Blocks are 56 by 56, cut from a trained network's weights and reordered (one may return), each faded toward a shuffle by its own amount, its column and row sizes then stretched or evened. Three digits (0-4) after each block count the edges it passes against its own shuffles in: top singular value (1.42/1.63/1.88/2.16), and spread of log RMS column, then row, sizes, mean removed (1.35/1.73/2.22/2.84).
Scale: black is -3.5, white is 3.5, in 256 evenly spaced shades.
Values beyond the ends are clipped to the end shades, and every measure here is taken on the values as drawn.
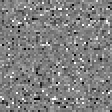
0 0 2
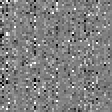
1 4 0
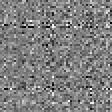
3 3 3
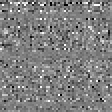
0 0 4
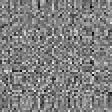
4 2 2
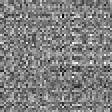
4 3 2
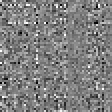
1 4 3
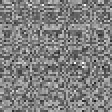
4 1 0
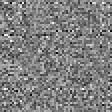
1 2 2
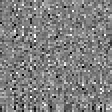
2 3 1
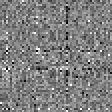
3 1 2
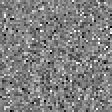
0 0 0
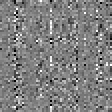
4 4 1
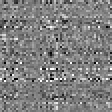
3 3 4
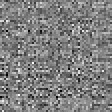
3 3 2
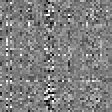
2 4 2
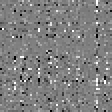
1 3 3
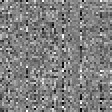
3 4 1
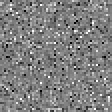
1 1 0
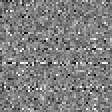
1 0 3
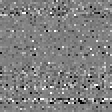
1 0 4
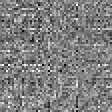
3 3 2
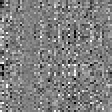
4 4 1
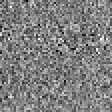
1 0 2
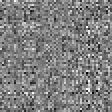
3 4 1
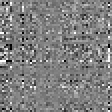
0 4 4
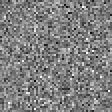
2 1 0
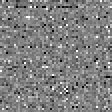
0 2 3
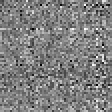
2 3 3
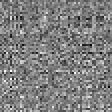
4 3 3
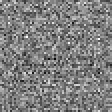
1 2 1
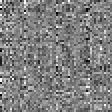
3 4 0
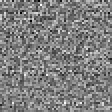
0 0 3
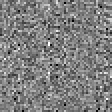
0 3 0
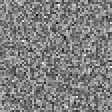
0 0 0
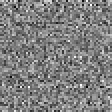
0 0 3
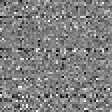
3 2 3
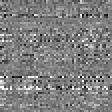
3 2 4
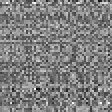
4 1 2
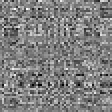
4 1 4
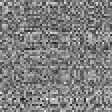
4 0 3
